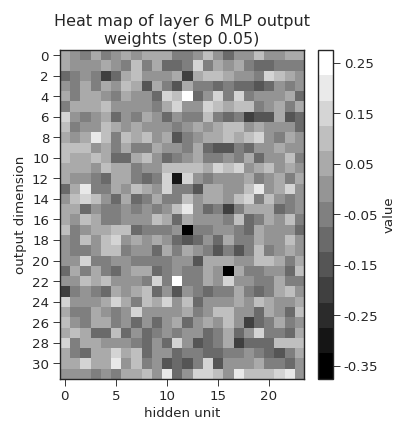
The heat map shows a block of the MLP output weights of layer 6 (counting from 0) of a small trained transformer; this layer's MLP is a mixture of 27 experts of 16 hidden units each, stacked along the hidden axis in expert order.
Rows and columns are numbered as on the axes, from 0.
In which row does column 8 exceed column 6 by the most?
10
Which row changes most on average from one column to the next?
4
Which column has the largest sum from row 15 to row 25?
5
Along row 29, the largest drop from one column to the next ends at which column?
8
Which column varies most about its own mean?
12
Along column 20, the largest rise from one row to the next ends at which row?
2
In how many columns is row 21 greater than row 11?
4
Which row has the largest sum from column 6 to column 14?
31
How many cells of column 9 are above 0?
9
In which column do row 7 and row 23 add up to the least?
11
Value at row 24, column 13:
-0.1
